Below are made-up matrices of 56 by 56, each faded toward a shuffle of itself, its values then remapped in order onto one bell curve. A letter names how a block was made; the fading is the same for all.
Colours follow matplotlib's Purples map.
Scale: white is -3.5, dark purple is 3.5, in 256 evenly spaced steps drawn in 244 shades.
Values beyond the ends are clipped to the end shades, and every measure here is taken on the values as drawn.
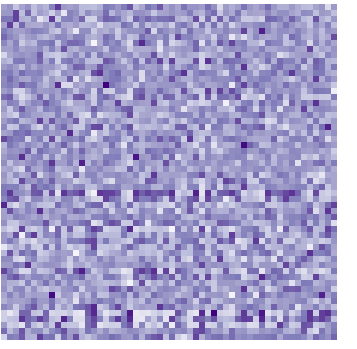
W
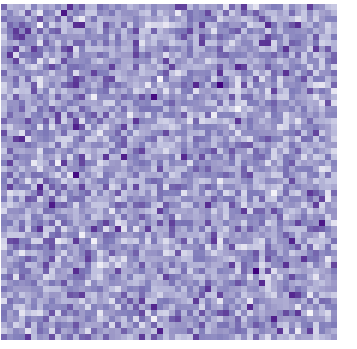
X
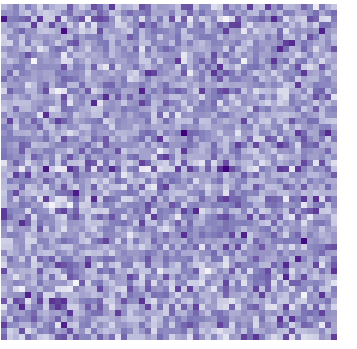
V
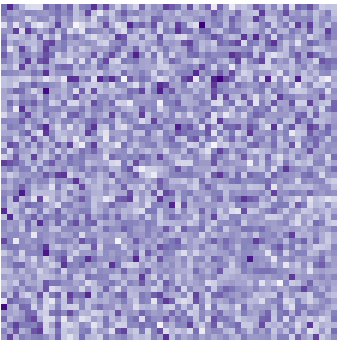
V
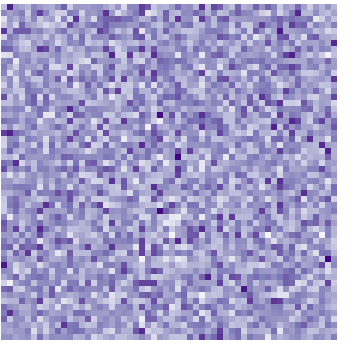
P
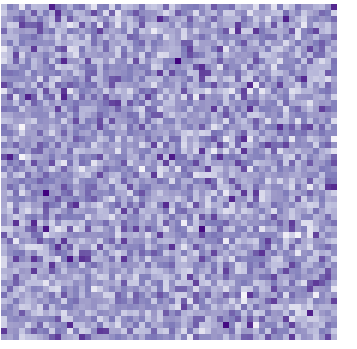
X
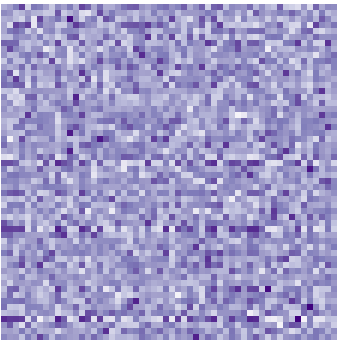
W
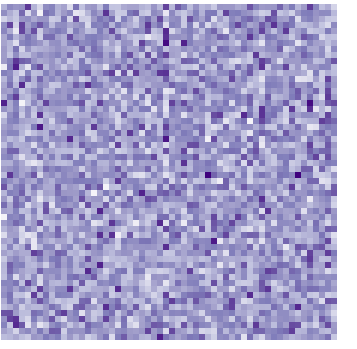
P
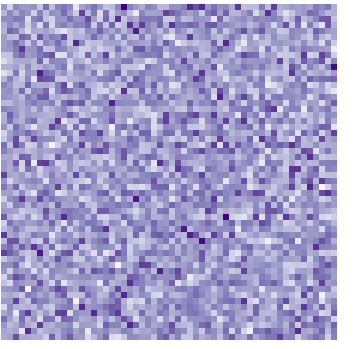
X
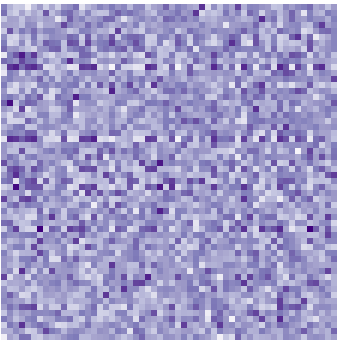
W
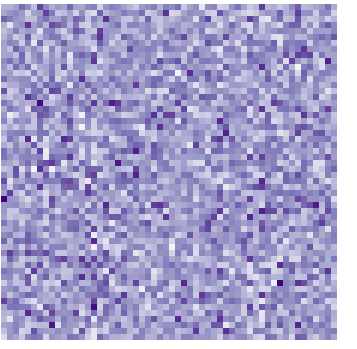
P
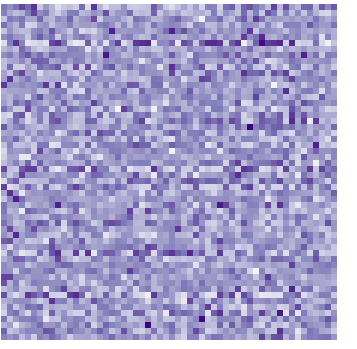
W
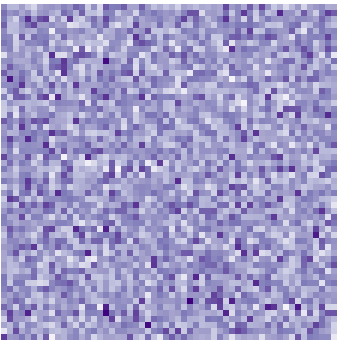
X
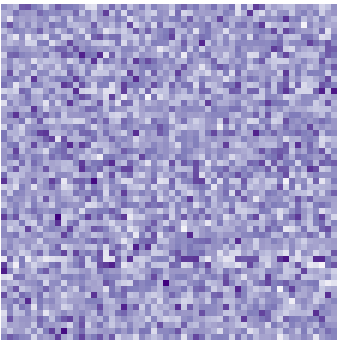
V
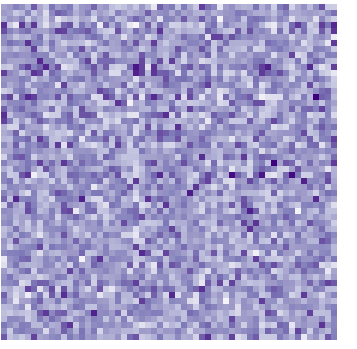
V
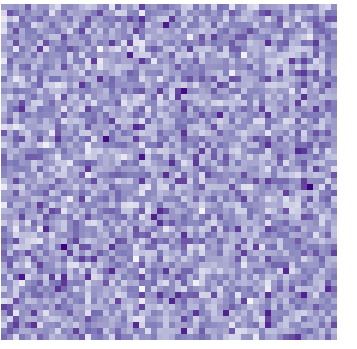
P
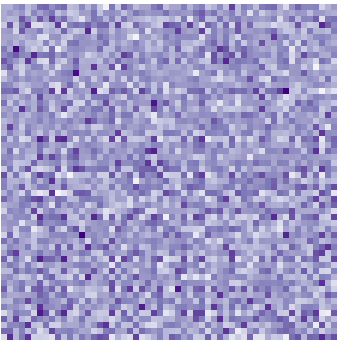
W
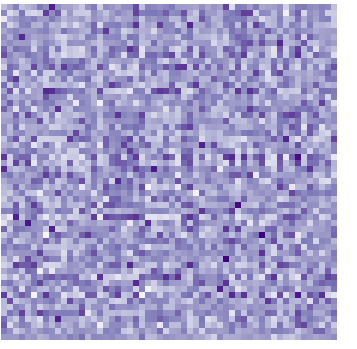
W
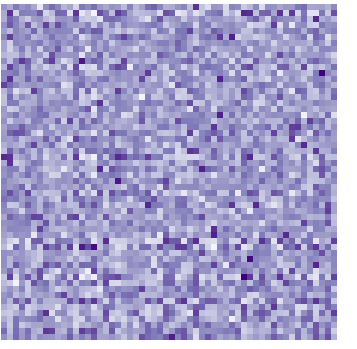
W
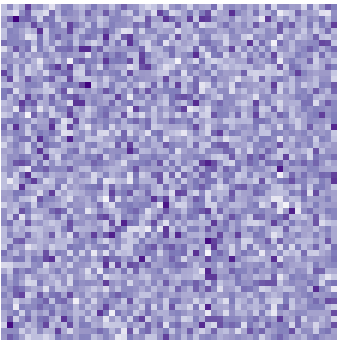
P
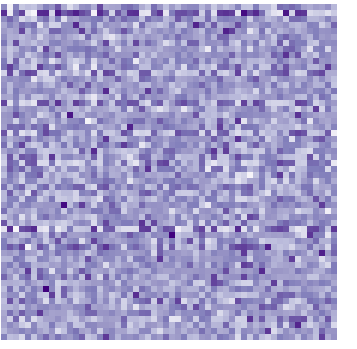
W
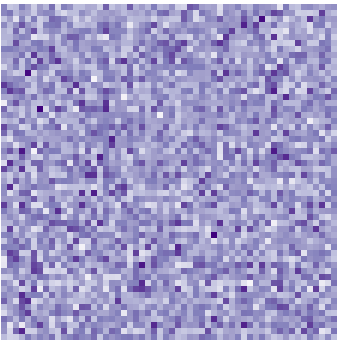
V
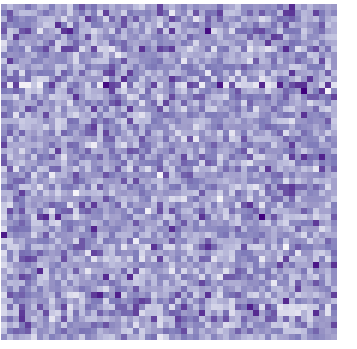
V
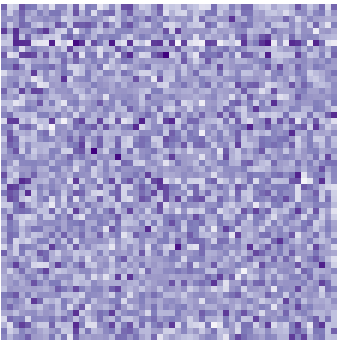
W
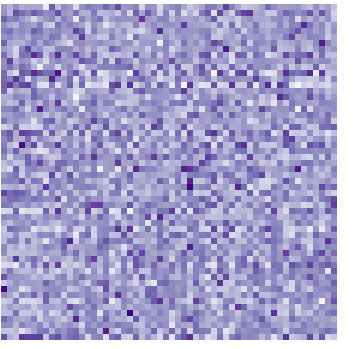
W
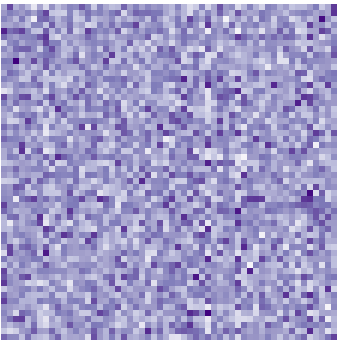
P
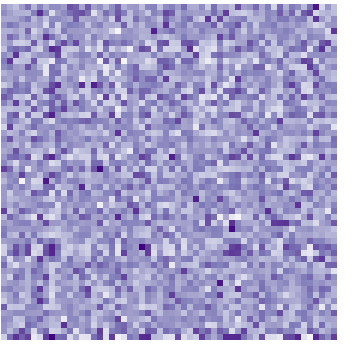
W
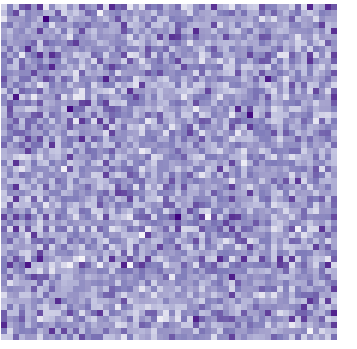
V
